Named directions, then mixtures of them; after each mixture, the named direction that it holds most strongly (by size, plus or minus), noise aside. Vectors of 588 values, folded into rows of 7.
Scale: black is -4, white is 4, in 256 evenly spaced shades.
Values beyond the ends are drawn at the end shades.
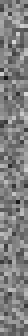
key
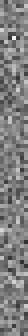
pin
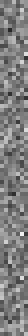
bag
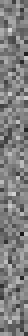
bag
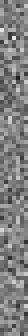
pin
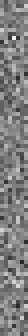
pin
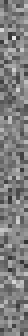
pin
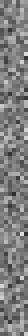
bag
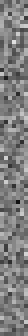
key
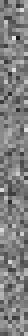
bag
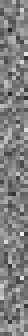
bag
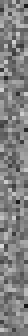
key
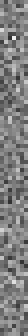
pin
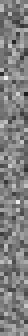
key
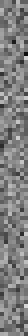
bag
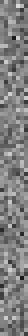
bag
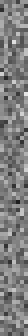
key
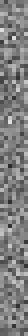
pin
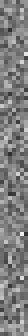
bag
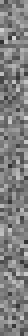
pin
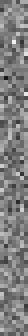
key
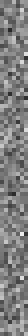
bag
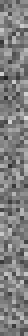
key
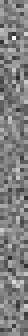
pin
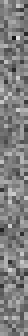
pin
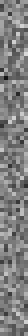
key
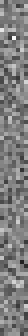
pin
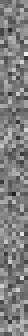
bag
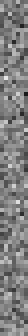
key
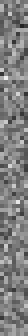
key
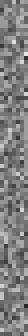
bag
